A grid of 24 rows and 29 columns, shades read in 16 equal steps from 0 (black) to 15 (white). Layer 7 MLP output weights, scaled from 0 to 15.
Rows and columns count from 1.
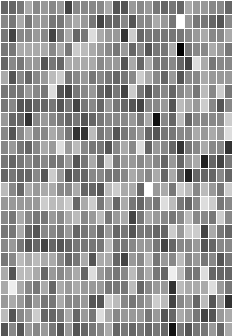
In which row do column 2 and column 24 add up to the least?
13
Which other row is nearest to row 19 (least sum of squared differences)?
1
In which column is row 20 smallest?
2
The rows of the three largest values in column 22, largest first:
20, 17, 15
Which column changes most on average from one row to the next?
23
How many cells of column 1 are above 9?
5
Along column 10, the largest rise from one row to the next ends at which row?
11
